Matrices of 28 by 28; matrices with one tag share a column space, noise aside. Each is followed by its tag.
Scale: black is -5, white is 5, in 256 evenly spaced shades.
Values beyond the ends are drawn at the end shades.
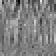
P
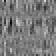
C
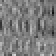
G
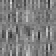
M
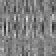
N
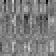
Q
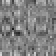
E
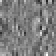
E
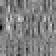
N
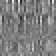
Q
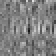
C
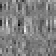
C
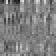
Q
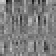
Q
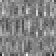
G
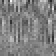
P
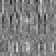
Q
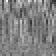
P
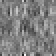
G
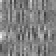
M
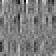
Q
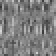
C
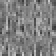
E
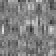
C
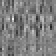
N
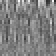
P
